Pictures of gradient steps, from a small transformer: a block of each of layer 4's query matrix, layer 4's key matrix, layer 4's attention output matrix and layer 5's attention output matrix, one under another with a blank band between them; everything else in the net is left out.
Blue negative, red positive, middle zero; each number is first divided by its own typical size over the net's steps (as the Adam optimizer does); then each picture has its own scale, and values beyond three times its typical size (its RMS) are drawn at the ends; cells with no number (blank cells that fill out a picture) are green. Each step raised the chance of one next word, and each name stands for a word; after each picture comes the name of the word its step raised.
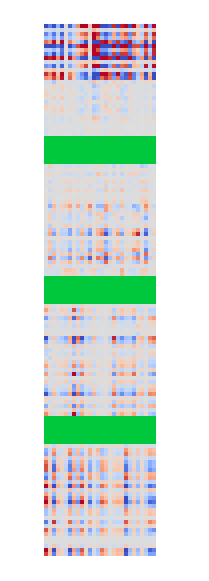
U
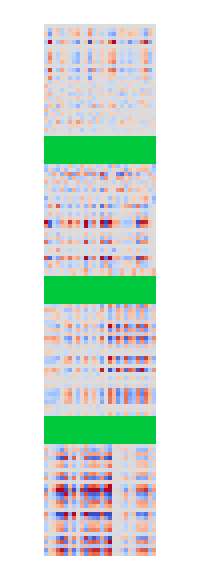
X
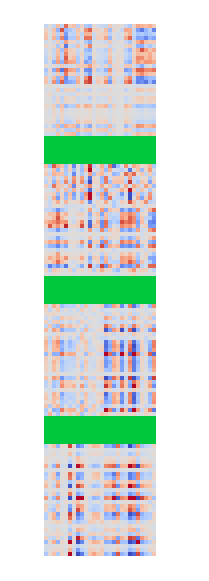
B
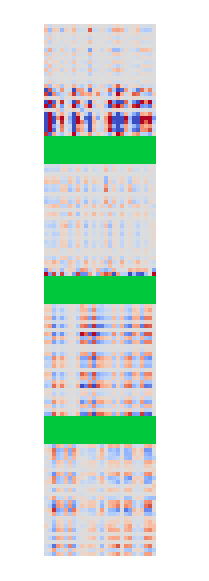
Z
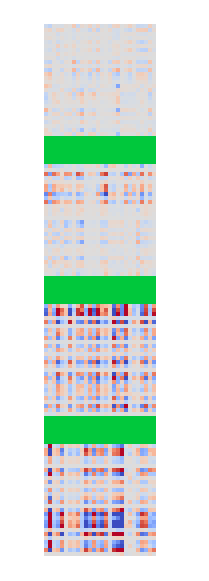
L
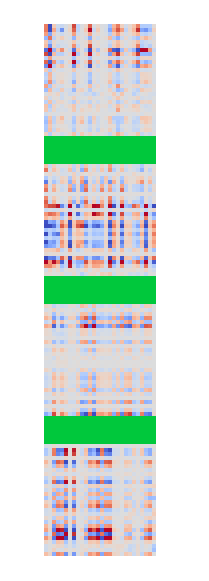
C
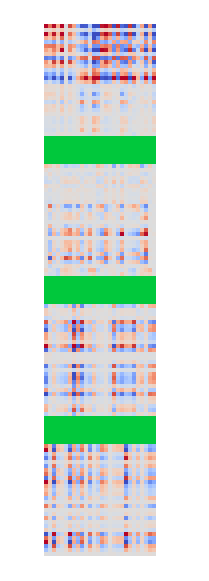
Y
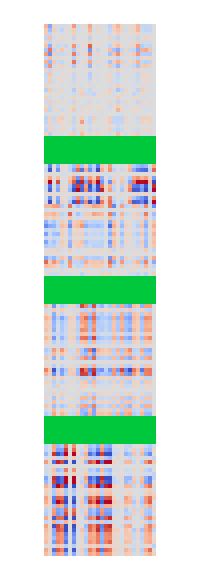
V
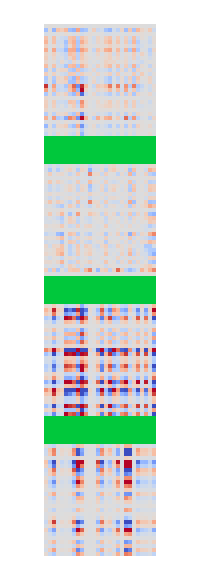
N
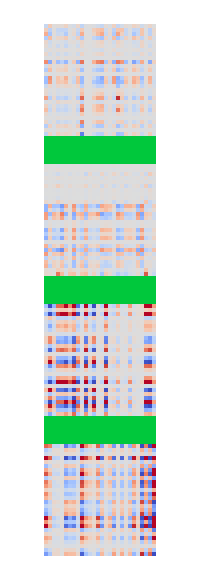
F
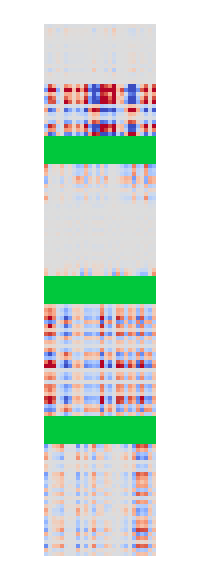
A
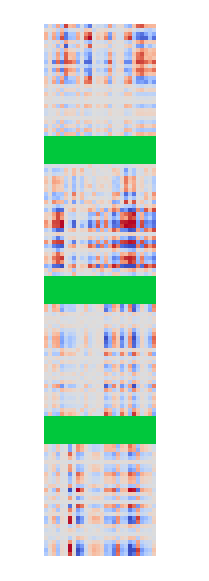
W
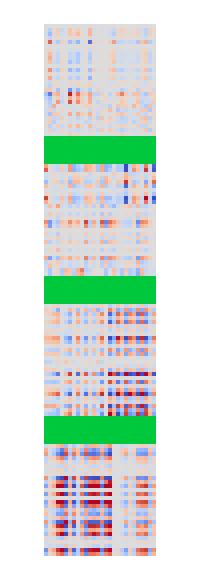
U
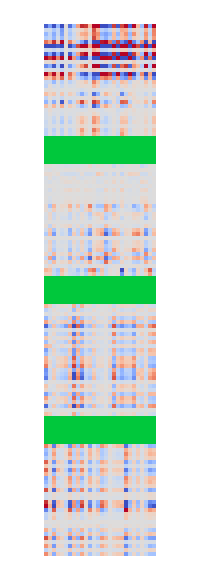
Z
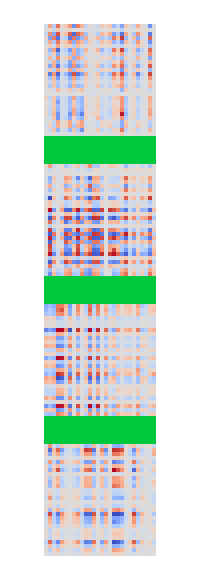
L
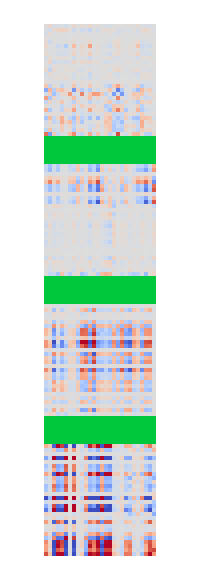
B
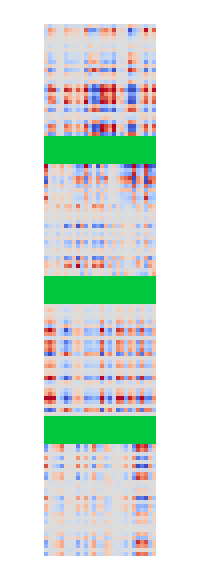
B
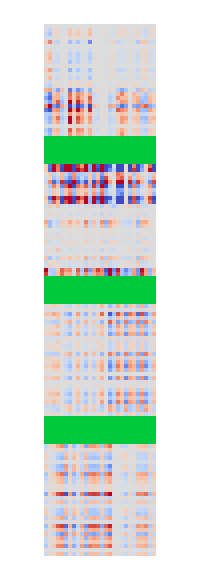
A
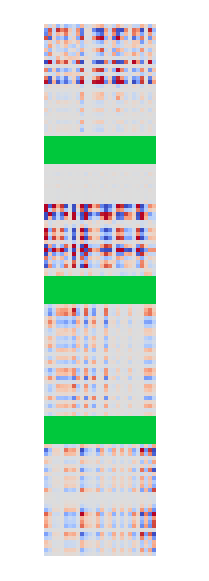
L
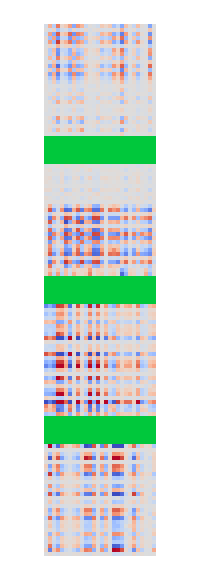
A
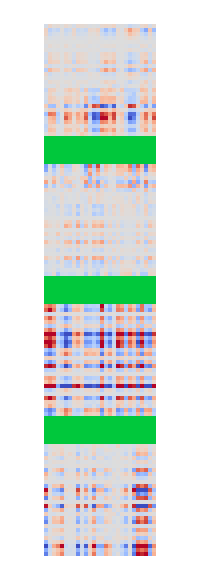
W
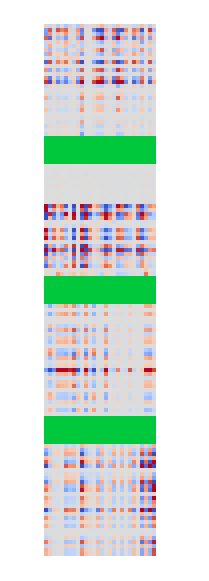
V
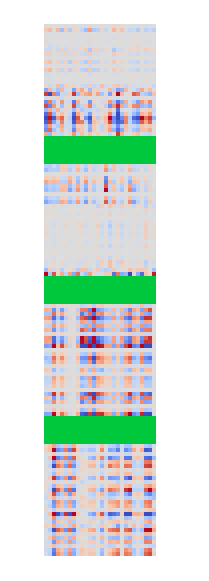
X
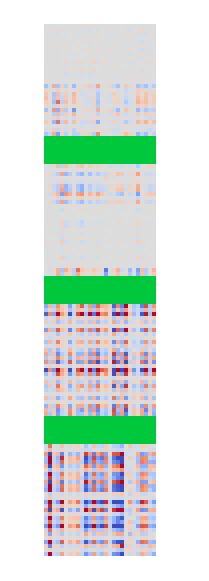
V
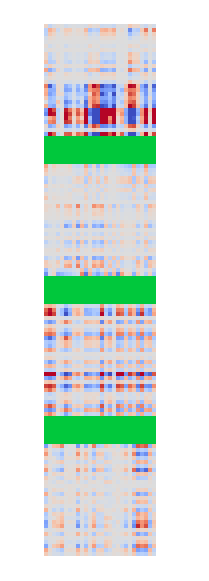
L
